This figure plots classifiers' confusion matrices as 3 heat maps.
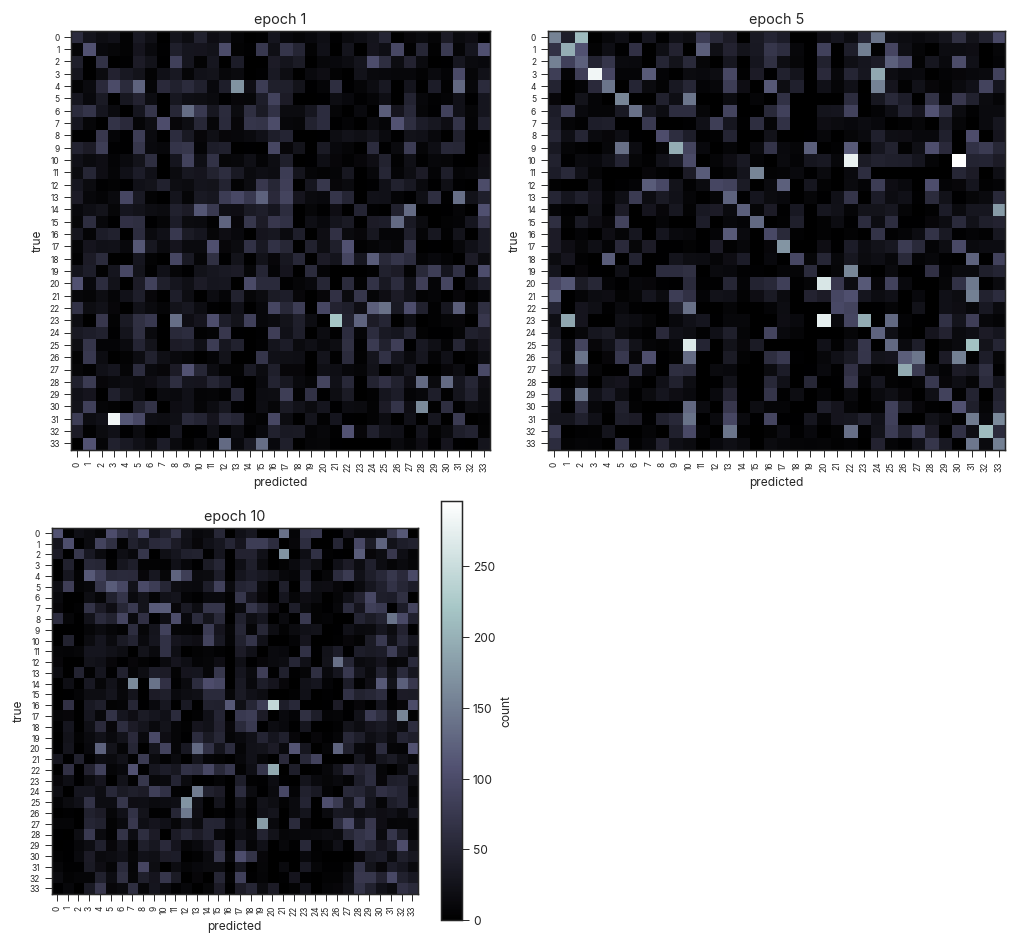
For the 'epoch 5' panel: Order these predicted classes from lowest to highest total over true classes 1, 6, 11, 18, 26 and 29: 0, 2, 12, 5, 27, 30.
12, 5, 27, 30, 0, 2
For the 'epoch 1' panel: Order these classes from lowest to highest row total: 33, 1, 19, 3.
3, 33, 19, 1
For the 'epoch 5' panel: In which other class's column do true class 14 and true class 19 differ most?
22
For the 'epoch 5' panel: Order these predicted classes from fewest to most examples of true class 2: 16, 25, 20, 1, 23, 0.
23, 20, 16, 1, 25, 0
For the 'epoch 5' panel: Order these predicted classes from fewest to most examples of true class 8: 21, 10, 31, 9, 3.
21, 3, 10, 9, 31
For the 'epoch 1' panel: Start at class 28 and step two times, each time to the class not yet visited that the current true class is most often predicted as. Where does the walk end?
1
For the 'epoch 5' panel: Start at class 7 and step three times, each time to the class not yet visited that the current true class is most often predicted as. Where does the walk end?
30
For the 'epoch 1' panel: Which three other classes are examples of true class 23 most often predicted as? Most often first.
21, 8, 11
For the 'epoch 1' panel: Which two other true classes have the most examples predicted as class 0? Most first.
20, 31
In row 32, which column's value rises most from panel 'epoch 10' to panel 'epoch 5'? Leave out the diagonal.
13
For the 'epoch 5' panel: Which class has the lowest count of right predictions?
19
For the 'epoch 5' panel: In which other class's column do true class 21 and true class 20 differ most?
1
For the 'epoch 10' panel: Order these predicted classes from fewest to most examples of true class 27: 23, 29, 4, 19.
23, 4, 29, 19
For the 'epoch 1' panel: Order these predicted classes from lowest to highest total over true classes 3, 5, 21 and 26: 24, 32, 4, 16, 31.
32, 24, 4, 31, 16
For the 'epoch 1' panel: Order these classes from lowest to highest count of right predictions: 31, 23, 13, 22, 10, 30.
10, 22, 30, 31, 13, 23
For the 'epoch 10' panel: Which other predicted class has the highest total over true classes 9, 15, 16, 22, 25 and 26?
20
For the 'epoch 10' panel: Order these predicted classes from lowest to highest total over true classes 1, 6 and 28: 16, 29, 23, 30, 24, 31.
24, 16, 23, 31, 30, 29
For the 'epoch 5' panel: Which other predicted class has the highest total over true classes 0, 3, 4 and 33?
24
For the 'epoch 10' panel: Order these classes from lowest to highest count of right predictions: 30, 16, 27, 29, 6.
30, 29, 6, 27, 16
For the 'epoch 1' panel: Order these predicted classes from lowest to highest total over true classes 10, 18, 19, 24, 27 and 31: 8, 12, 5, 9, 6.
6, 12, 8, 5, 9
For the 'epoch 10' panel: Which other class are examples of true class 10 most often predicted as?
14
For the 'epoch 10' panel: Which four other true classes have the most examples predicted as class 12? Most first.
25, 26, 4, 22
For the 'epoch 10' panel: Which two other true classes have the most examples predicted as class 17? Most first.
30, 32
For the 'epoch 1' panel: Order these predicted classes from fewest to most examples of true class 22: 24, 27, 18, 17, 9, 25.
9, 17, 18, 27, 24, 25
